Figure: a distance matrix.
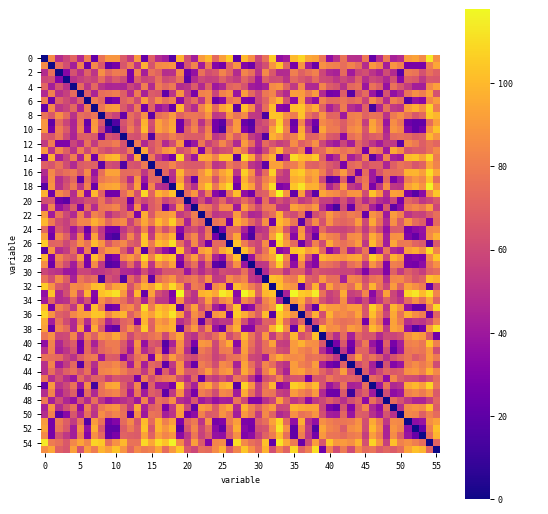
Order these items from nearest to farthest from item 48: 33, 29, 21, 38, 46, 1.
29, 1, 38, 21, 46, 33
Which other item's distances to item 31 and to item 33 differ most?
8
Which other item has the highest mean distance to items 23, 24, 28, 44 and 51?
33
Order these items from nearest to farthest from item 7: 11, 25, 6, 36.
11, 6, 25, 36
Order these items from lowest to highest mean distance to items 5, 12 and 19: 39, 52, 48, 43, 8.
43, 48, 52, 39, 8
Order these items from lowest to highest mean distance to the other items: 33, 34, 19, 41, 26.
41, 34, 19, 26, 33
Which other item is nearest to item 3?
20
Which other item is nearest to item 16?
44
